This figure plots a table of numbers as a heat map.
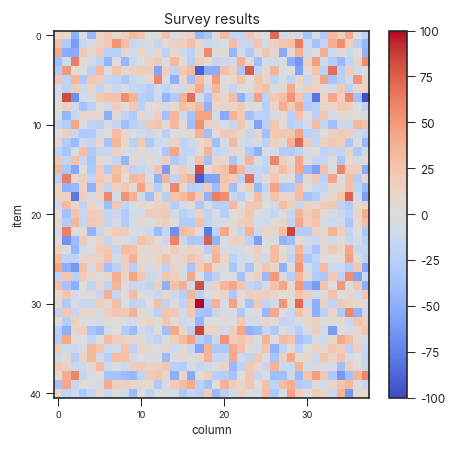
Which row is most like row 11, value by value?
8
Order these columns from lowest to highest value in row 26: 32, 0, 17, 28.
28, 17, 32, 0
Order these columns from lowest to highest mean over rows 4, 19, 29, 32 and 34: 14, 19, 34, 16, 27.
19, 14, 34, 27, 16
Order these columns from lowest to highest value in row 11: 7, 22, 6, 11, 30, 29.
30, 11, 6, 22, 7, 29
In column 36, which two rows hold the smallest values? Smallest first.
27, 31
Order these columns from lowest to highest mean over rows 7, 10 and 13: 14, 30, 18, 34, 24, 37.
37, 24, 30, 34, 18, 14
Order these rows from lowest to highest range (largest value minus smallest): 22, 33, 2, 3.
2, 3, 33, 22
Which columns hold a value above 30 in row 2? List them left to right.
0, 18, 29, 32
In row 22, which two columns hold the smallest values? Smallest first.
18, 14
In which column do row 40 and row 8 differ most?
35
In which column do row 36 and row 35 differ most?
17
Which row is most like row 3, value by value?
10
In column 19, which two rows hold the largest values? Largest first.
18, 5
